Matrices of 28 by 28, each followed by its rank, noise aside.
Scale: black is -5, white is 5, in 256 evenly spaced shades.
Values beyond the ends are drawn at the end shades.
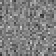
eight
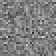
six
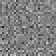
five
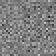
five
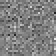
eight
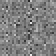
five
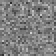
eight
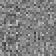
seven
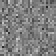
seven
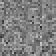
seven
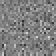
five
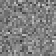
seven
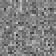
six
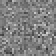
eight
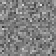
eight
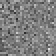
seven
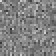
eight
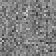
eight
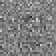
seven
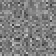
five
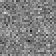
eight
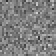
eight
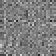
five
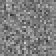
eight
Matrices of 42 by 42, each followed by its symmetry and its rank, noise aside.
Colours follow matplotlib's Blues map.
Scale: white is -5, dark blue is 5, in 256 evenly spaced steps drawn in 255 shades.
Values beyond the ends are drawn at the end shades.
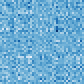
antisymmetric, rank six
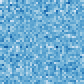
no symmetry, rank eight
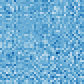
antisymmetric, rank six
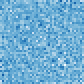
symmetric, rank twelve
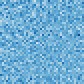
no symmetry, rank eight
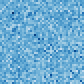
symmetric, rank twelve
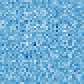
no symmetry, rank eight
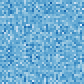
no symmetry, rank eight
